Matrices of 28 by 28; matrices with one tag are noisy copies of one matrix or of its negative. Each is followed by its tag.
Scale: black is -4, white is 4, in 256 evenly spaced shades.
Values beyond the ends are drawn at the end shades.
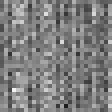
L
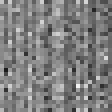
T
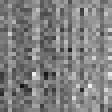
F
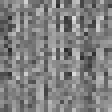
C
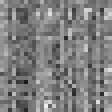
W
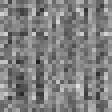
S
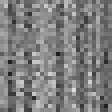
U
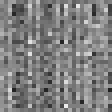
L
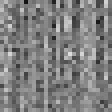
C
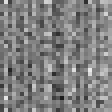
T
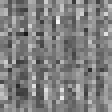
S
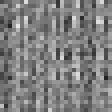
C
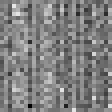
L
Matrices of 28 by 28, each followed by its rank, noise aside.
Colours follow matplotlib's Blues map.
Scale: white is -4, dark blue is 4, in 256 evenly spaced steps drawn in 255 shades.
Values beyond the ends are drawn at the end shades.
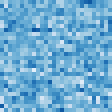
eight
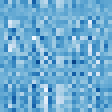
three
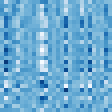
two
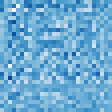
six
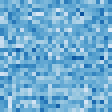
eight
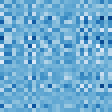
two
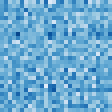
six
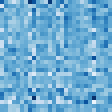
four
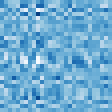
three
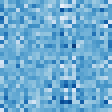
four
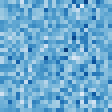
six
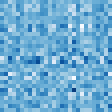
four
